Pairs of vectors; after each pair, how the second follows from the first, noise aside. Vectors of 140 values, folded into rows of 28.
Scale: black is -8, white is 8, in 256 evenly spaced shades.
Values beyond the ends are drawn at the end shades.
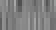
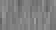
shrunk.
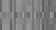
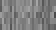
copied.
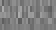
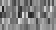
negated, scaled up.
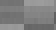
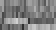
wrapped around, scaled up.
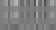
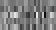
wrapped around, scaled up.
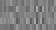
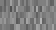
copied.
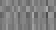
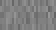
shrunk.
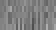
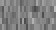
shuffled.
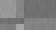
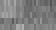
copied.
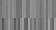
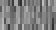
wrapped around, scaled up.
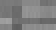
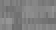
shrunk.
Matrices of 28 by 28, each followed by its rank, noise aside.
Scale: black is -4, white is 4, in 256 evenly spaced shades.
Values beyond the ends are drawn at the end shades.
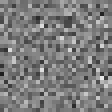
eight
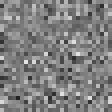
six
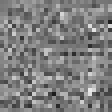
eight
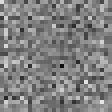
six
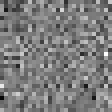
six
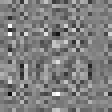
three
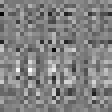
three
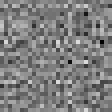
four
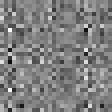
three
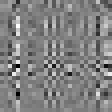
two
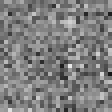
eight
